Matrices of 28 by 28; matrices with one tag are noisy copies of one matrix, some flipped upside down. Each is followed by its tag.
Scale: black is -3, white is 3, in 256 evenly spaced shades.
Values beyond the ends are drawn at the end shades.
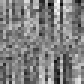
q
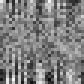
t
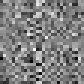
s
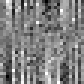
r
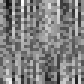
r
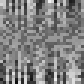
t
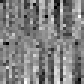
q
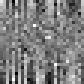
t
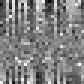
t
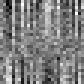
r
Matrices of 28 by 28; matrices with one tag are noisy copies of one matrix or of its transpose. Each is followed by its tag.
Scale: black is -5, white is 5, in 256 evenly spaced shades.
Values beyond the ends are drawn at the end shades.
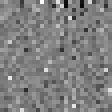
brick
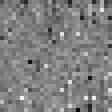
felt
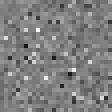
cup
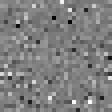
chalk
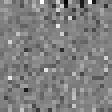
brick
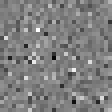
cup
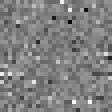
chalk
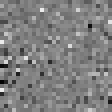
brick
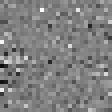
brick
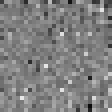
felt
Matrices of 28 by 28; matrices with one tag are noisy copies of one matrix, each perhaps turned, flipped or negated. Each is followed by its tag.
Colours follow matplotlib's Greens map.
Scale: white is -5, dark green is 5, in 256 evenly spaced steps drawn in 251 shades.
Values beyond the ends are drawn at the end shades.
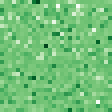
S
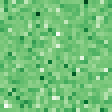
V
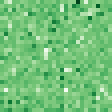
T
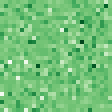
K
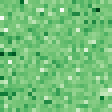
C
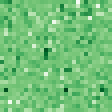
T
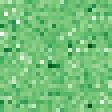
T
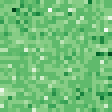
C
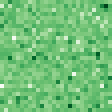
V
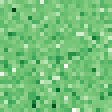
S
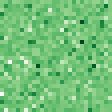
K
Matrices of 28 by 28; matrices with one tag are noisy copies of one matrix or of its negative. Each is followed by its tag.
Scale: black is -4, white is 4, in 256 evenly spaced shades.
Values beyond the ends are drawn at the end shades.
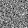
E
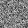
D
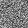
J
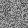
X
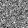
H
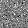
X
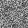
X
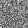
D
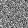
J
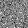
H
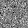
X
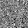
H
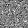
D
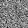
H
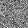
H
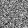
E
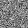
D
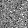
E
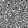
D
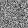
X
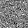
H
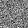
H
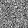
X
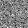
H
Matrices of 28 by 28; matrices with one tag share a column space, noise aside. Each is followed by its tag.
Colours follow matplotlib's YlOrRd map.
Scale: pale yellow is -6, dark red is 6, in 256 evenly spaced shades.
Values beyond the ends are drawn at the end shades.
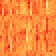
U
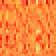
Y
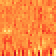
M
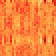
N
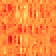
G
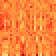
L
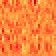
Y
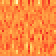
Y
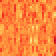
G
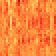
N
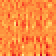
L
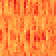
U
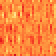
G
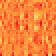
L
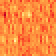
G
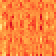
L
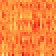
L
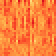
N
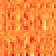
L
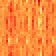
N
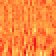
M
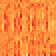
L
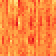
N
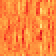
U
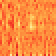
L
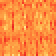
L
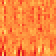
M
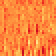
M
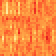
U
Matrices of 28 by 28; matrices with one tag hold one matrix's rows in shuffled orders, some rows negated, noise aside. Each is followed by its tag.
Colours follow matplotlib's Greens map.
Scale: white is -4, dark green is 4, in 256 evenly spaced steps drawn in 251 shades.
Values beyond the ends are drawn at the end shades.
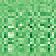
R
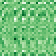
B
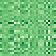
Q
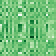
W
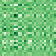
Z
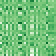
W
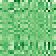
Q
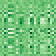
R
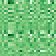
R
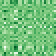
Z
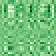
R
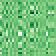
W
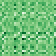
B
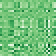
Q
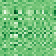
Z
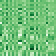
W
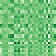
Q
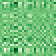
Z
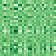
Z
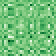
R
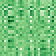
R
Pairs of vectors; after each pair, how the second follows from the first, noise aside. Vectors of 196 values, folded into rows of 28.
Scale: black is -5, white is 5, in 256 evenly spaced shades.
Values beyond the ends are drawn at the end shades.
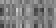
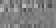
wrapped around, negated, partly zeroed.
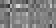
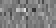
wrapped around, negated, partly zeroed.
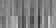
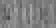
wrapped around, negated, shrunk.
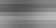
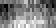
wrapped around, negated, scaled up.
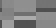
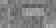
wrapped around, negated, shrunk.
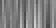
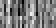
wrapped around, negated, scaled up.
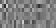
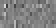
negated, partly zeroed.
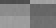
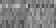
wrapped around, negated, partly zeroed.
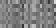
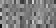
reversed, negated.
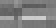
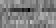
reversed, negated.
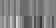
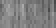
wrapped around, negated, shrunk.
